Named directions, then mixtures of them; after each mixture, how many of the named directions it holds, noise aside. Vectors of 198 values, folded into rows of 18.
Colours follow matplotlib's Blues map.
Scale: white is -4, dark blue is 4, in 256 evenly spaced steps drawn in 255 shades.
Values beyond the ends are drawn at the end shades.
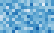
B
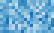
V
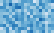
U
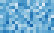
two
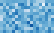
two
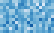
three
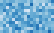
two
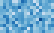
two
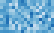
one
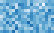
two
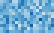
two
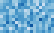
three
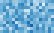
three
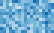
one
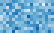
one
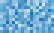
three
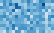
three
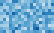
three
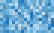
one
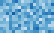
three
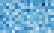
one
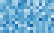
three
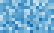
three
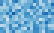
three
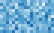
two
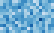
two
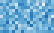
two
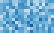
three
